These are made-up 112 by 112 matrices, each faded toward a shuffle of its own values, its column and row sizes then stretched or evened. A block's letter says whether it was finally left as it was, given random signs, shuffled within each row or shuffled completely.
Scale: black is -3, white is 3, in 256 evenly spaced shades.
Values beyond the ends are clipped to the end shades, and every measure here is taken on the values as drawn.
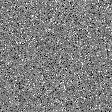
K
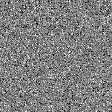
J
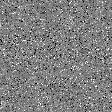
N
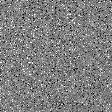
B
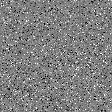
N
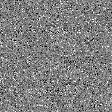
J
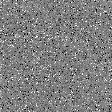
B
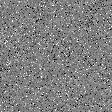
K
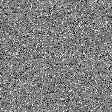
N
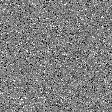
N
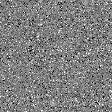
J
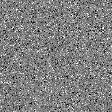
B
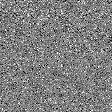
N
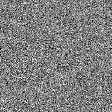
J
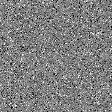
B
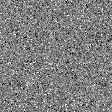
N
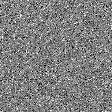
N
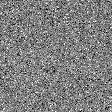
K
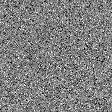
K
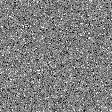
K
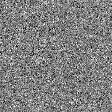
B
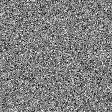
K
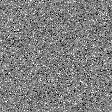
N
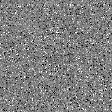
J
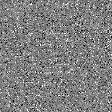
J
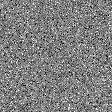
K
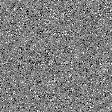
B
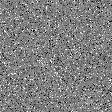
K
